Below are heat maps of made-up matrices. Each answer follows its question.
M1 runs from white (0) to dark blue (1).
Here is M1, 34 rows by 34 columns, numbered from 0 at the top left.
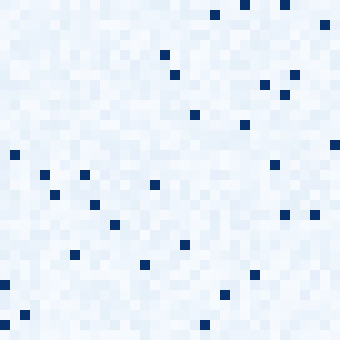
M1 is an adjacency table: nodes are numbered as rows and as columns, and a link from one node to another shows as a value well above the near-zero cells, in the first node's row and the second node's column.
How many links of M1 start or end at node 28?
4
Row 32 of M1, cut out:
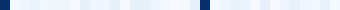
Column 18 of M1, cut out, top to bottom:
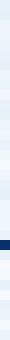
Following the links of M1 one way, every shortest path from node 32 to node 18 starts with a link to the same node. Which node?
node 0
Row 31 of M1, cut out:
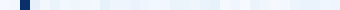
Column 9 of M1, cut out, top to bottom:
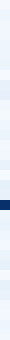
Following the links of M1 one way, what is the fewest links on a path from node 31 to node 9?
4
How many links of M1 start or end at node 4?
1
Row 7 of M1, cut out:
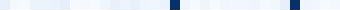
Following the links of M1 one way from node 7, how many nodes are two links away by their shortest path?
3
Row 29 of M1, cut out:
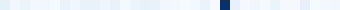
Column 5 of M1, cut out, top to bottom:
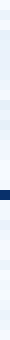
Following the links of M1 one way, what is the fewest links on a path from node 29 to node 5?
4
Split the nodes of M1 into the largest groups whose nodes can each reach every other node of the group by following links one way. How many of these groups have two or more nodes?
2
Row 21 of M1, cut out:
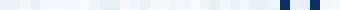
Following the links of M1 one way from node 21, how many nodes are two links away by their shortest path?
2
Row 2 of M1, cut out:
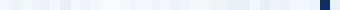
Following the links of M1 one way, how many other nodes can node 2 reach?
11
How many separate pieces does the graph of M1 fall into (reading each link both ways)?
8
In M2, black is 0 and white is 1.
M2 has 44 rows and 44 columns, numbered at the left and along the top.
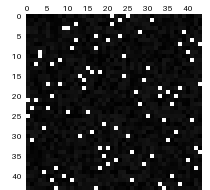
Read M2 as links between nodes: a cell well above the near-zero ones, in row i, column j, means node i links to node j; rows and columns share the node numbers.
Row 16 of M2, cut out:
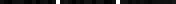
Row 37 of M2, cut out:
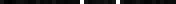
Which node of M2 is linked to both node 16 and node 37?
node 29
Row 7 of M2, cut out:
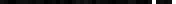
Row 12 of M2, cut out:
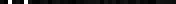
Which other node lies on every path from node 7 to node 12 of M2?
node 6
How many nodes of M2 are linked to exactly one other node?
2
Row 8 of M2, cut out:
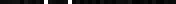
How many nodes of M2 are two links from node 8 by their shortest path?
3
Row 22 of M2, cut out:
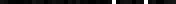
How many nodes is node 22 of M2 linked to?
2
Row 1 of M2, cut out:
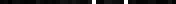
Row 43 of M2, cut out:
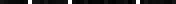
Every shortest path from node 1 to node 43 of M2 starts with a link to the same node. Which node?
node 23
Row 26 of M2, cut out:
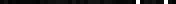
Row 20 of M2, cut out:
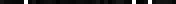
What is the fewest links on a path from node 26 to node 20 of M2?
3
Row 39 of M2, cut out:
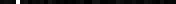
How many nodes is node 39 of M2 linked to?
1
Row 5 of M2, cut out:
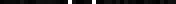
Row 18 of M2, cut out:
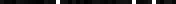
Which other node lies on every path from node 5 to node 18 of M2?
node 17
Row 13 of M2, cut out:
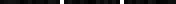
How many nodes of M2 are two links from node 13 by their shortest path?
2
